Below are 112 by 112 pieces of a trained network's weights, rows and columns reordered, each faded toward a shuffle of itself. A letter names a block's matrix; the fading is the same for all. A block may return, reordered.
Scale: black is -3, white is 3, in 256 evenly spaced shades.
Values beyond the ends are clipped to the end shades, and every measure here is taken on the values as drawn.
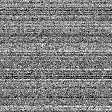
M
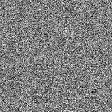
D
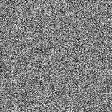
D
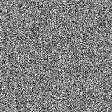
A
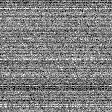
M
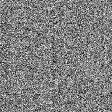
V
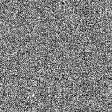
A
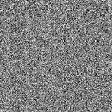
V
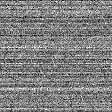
M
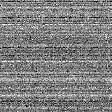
M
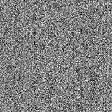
V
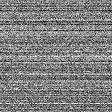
M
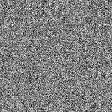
D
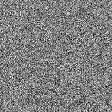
A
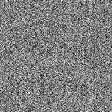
A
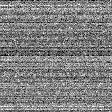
M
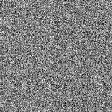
V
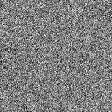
D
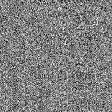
D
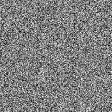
D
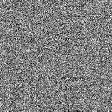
D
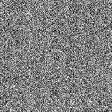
V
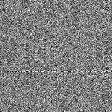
A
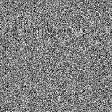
V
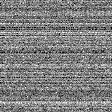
M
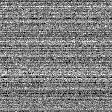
M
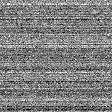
M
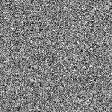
D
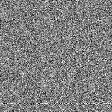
A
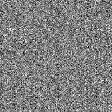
V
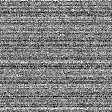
M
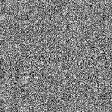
A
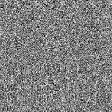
D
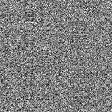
V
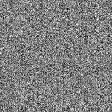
D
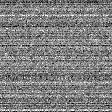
M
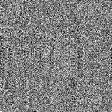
V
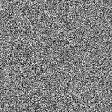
D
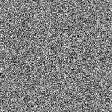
A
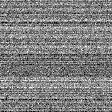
M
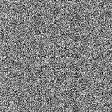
V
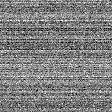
M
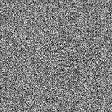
A
